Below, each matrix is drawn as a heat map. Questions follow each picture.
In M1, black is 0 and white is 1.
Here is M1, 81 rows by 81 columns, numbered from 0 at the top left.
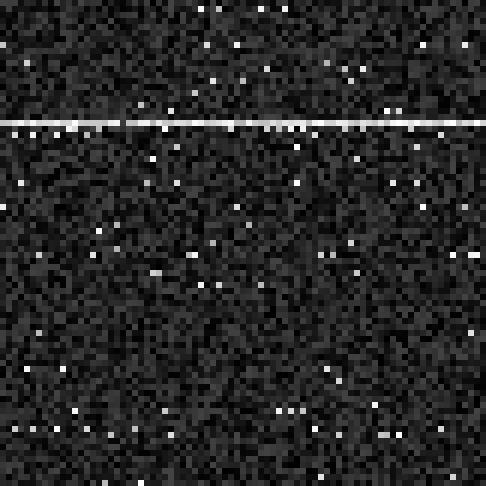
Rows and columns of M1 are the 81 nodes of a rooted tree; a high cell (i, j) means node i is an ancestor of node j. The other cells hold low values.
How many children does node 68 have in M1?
5
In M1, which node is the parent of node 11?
21
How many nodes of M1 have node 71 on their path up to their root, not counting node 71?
7
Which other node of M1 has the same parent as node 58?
35
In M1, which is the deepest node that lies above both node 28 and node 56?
72
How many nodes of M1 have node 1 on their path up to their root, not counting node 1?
4
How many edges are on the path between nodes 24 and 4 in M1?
5
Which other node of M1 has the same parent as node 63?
18
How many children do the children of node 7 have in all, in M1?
4
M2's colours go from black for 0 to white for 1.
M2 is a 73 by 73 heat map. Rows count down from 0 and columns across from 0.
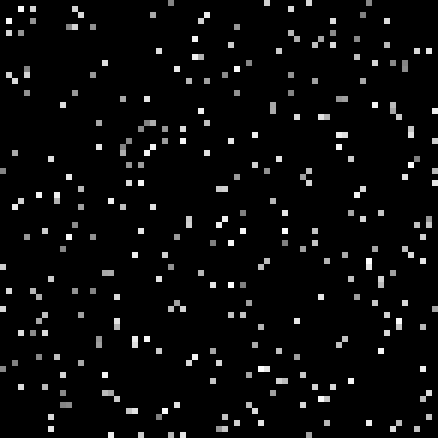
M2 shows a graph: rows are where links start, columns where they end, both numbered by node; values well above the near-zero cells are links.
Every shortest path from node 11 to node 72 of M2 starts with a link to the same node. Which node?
node 67
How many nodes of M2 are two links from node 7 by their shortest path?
6
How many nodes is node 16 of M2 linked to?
4
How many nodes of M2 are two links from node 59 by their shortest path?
3
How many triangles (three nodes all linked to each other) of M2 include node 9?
1
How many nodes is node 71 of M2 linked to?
5
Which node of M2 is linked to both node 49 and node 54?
node 19
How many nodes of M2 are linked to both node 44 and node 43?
1
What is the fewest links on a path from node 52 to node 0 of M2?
5
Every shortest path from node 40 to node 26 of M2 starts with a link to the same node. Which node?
node 35
